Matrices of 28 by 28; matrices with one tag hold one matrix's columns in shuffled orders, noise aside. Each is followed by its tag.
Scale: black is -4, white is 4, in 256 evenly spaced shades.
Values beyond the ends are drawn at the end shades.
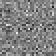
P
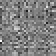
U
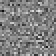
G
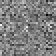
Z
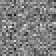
Z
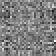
U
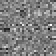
P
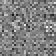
Z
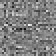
P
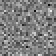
G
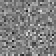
G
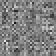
U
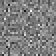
G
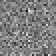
G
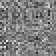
U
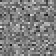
Z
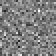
G
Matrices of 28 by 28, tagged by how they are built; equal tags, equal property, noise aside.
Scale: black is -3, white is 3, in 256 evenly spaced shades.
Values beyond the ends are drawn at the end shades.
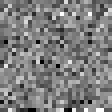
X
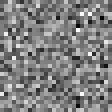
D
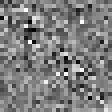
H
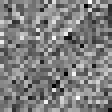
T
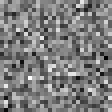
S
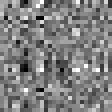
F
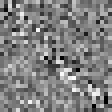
H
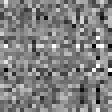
F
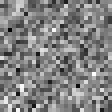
T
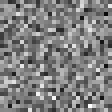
S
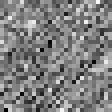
T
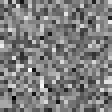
D
